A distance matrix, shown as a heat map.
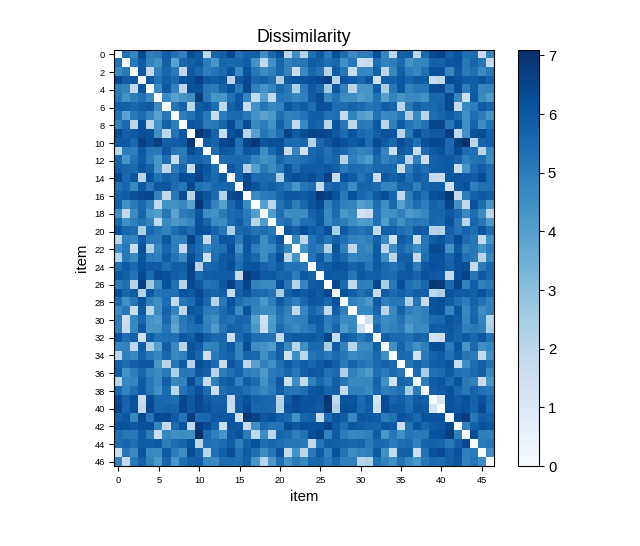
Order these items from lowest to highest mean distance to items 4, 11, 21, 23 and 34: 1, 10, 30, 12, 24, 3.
30, 1, 12, 24, 10, 3
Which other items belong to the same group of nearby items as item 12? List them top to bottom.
7, 28, 36, 38
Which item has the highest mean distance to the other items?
10
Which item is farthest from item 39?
26
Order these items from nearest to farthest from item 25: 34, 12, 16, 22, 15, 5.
15, 22, 34, 12, 5, 16
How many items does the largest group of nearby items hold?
7
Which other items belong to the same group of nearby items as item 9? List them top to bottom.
6, 13, 16, 35, 42
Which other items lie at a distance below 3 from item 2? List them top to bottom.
4, 8, 22, 26, 29, 33
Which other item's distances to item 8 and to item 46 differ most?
1
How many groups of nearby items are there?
9
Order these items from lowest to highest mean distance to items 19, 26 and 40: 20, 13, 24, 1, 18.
20, 18, 1, 13, 24
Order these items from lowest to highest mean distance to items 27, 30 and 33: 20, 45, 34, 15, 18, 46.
18, 46, 20, 34, 45, 15
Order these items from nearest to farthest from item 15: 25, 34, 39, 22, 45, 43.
25, 22, 34, 45, 39, 43
